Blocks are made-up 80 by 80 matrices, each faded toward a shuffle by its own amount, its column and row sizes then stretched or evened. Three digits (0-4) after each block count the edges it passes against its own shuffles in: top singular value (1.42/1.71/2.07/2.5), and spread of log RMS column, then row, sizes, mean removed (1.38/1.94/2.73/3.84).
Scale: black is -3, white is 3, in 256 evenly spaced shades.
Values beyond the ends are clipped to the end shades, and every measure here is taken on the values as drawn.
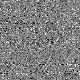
1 0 2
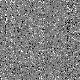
1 2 0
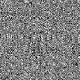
3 1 1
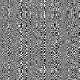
4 4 1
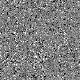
1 1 1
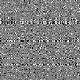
4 0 3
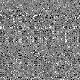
3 0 2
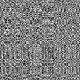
4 0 1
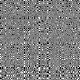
4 3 3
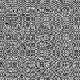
4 0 0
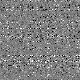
1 1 3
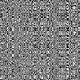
4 3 1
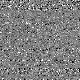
0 0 3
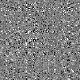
3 2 2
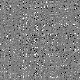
1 2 2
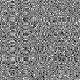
4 0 0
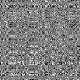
4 0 3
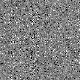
1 2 1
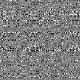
3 0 3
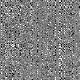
3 3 1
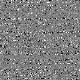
0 1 3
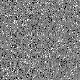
2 1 0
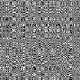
4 3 3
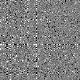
3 2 2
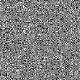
3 2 2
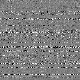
2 0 4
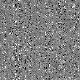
1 3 0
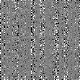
2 4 2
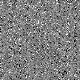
1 2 0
